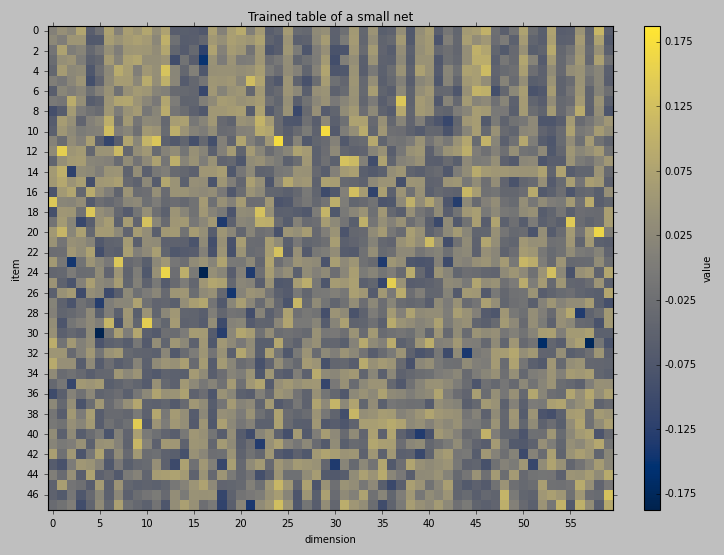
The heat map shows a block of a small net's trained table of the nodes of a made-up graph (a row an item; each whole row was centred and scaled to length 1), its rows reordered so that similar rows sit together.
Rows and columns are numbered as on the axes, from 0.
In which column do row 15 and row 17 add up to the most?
0
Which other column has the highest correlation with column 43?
36
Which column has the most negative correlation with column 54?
2
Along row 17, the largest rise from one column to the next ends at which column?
44
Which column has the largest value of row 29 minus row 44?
10
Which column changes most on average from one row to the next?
29
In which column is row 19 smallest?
18
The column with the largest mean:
32
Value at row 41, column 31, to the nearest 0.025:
-0.05
